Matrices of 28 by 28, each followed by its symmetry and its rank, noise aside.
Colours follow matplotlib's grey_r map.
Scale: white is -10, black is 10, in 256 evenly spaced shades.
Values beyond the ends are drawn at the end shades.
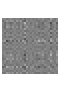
antisymmetric, rank two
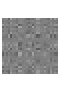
antisymmetric, rank two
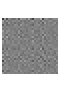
no symmetry, rank three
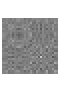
symmetric, rank three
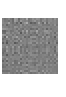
antisymmetric, rank four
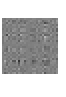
no symmetry, rank three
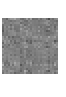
antisymmetric, rank four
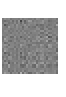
no symmetry, rank four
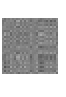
symmetric, rank two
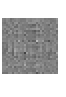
antisymmetric, rank four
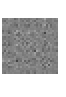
symmetric, rank four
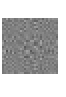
antisymmetric, rank four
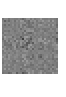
symmetric, rank four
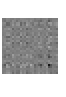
symmetric, rank two
